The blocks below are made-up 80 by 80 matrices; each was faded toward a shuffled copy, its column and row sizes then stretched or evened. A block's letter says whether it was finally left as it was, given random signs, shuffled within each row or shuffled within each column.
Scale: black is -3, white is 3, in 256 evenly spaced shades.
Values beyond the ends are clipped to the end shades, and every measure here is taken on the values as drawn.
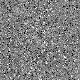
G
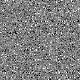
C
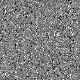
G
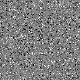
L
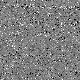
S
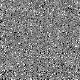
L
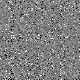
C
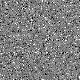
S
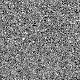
S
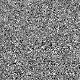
L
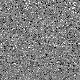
S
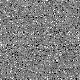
S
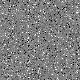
G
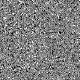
C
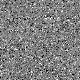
S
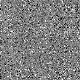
L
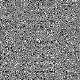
C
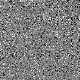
L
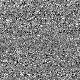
S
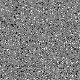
S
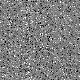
G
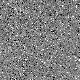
G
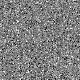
S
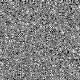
L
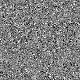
S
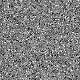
S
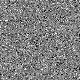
S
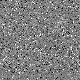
S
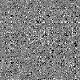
C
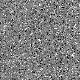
G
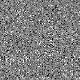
C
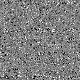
S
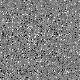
L
